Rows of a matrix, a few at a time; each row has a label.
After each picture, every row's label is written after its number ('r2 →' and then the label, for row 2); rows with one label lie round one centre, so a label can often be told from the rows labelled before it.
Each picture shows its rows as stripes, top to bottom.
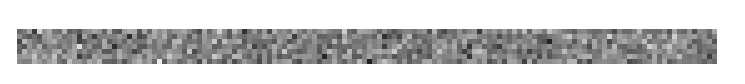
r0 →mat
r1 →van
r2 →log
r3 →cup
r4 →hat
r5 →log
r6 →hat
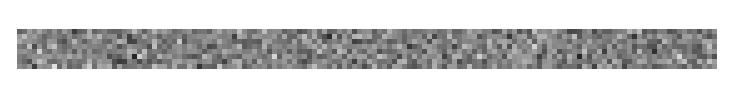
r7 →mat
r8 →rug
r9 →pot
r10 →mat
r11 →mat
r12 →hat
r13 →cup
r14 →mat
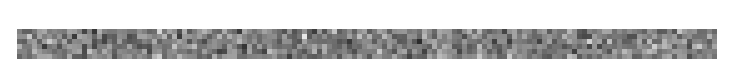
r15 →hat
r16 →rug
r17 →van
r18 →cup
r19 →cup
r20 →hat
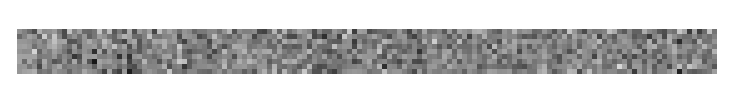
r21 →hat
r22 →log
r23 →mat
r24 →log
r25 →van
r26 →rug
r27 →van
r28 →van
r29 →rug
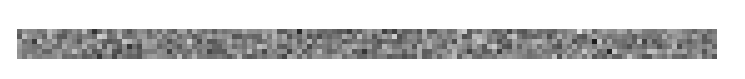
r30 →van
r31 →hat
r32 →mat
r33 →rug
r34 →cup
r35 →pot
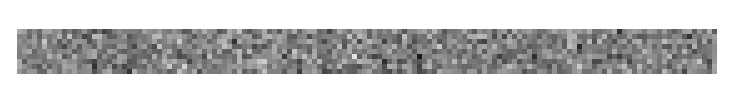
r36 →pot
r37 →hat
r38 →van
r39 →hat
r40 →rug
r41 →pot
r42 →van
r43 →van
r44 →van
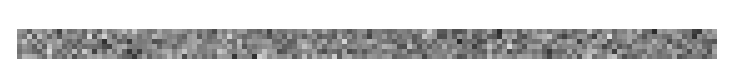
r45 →mat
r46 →mat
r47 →rug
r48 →pot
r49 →van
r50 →rug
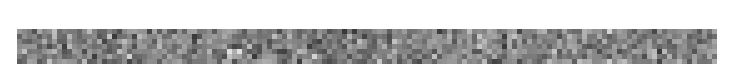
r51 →mat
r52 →hat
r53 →hat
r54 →hat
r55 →pot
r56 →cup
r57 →van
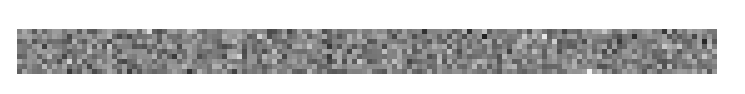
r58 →log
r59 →rug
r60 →pot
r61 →cup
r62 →mat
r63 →pot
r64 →hat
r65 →log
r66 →van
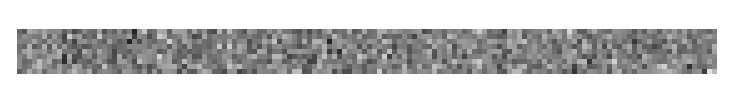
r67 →hat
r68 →hat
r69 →rug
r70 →mat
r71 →rug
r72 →hat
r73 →hat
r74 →cup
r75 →cup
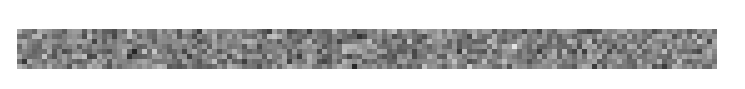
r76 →hat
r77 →cup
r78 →van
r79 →log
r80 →pot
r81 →van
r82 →log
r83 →mat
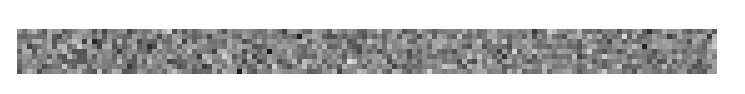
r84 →pot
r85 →van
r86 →cup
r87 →cup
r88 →mat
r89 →hat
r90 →pot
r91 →rug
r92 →hat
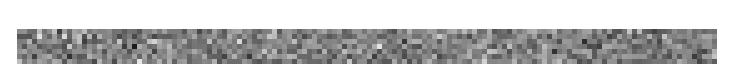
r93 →mat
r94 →cup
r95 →pot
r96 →hat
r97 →rug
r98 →mat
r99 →hat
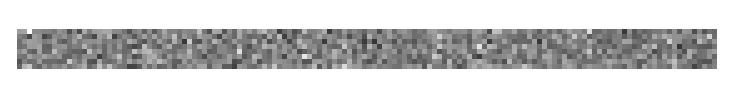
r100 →rug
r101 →cup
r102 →log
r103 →rug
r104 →mat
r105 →pot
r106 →hat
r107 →rug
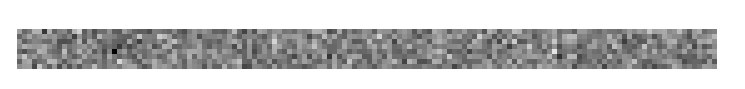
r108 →cup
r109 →hat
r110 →cup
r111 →rug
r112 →cup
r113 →rug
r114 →pot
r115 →mat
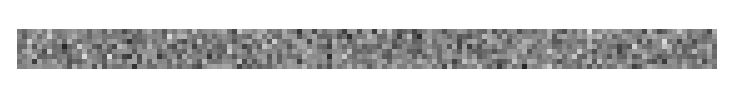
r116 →van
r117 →van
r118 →rug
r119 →pot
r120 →pot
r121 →rug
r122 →mat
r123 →hat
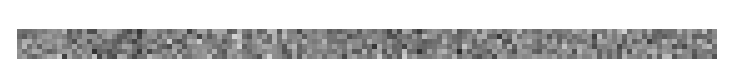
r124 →van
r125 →mat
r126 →rug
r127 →pot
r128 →cup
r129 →pot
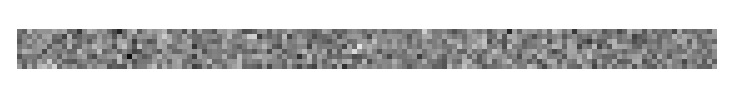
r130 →mat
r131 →hat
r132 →hat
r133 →hat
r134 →rug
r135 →van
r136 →pot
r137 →mat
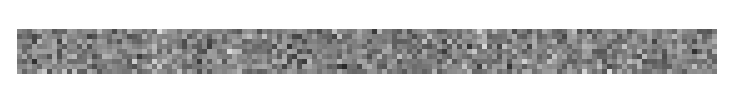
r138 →hat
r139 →van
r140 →mat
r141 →log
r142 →mat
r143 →log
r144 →mat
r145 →van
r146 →mat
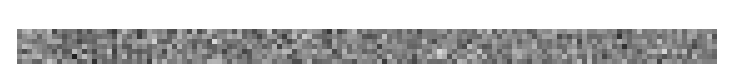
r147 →pot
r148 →pot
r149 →log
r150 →rug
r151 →cup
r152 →rug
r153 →van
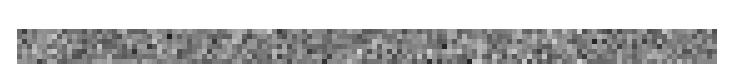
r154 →pot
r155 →mat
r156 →mat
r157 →hat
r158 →hat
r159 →rug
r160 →log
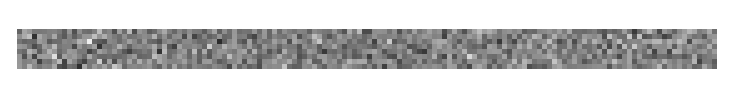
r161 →hat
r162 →mat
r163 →cup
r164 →pot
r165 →van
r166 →mat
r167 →hat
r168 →log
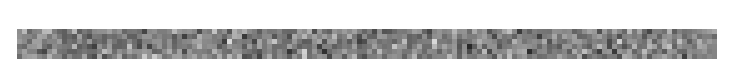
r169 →log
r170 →pot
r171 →cup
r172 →cup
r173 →log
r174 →pot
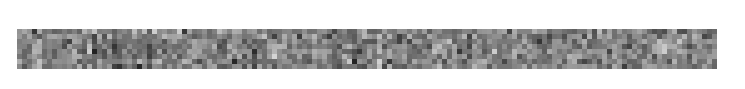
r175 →mat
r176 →van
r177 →cup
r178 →cup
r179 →cup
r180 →cup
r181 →hat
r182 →cup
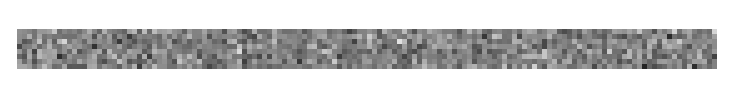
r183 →mat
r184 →rug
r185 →cup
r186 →van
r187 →mat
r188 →mat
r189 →pot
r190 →mat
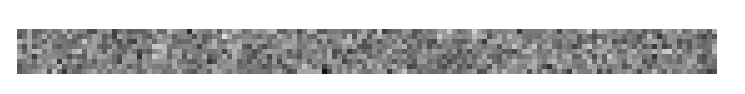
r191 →van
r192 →hat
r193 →rug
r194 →mat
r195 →cup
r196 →mat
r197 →mat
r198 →log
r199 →log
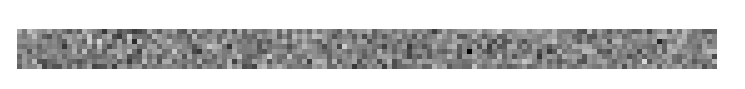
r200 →rug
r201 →cup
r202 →hat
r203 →log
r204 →log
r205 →pot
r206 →rug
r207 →cup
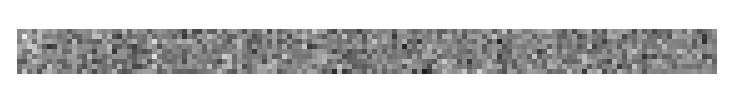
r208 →mat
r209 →rug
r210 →mat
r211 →rug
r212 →cup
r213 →mat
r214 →cup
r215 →pot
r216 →van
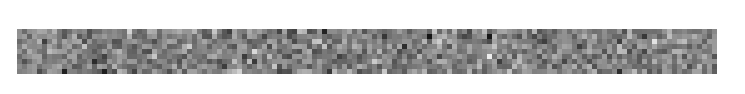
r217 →log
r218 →log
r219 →cup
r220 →rug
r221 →van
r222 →pot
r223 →cup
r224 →rug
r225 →pot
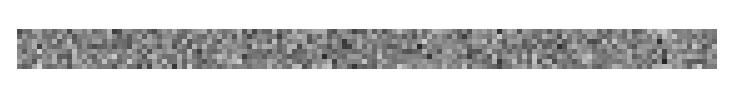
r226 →cup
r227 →rug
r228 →hat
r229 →van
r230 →mat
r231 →log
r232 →mat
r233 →cup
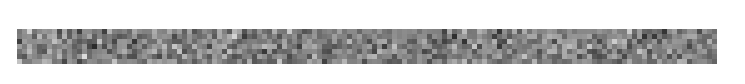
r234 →mat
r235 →mat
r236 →hat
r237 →van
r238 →pot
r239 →rug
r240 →log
